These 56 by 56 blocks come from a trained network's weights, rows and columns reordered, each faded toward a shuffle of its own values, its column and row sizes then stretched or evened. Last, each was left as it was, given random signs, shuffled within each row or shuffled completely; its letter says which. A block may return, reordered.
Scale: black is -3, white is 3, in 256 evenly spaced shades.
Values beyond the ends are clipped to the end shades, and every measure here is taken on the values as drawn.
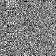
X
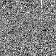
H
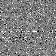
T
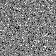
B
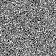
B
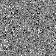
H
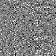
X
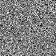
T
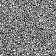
T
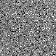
H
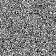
T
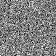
B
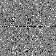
H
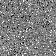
B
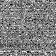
T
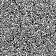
B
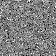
B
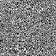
X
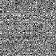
X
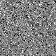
T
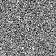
B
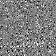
H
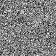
T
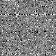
H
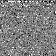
T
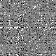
X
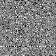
H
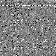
H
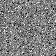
B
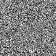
T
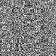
X
